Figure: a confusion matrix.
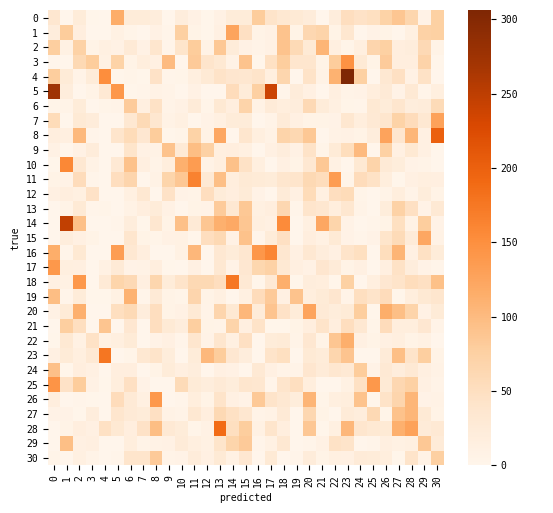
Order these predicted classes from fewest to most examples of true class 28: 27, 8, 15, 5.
5, 15, 8, 27
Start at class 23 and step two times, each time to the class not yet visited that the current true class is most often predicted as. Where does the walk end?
22
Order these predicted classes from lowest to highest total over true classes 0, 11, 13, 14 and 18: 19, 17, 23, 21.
19, 17, 23, 21
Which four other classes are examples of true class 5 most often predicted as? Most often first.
0, 17, 16, 14
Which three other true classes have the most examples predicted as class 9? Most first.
3, 11, 12
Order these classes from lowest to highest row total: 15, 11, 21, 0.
15, 21, 0, 11
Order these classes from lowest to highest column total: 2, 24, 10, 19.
19, 10, 24, 2
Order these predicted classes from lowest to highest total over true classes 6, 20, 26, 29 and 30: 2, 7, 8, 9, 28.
9, 7, 2, 28, 8
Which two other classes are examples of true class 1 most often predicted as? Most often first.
14, 18
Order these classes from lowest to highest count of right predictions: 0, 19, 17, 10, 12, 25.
0, 12, 17, 19, 10, 25
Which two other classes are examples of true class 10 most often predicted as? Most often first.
1, 11
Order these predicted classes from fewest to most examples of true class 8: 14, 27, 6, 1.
14, 1, 27, 6
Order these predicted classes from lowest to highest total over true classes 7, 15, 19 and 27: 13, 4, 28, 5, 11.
4, 5, 11, 13, 28
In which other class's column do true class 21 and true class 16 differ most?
17
